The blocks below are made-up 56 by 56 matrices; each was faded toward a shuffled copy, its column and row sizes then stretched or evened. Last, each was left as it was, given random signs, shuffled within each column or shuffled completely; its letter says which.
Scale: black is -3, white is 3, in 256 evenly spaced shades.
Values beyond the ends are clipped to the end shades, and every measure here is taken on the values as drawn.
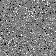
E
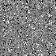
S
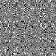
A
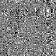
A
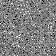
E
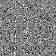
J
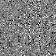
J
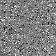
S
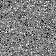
E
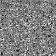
J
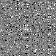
A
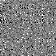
J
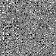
J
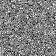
E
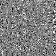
S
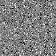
S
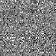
A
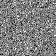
E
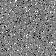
E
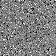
E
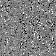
S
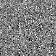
S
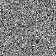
S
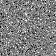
E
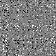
J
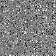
J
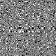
A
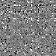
A
